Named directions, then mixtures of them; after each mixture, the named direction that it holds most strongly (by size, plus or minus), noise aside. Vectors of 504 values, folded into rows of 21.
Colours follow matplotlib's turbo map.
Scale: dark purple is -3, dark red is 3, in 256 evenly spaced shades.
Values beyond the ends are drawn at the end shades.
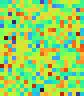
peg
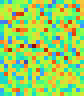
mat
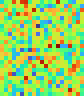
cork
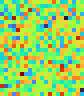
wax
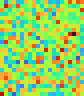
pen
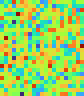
peg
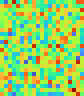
pen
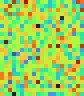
cork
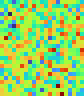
peg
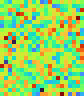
peg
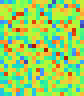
mat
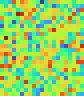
peg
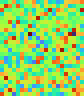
pen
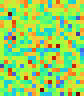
peg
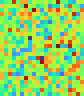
cork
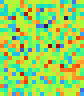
wax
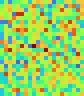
mat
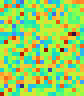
pen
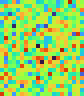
pen
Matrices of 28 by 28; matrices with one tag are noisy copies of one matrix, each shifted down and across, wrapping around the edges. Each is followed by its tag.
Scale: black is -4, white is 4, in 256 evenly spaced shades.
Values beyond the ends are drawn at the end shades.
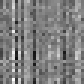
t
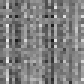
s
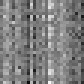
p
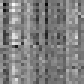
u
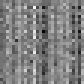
s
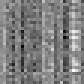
u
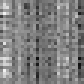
u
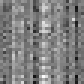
u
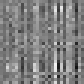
t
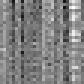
u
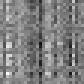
p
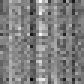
u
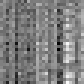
u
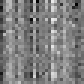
p
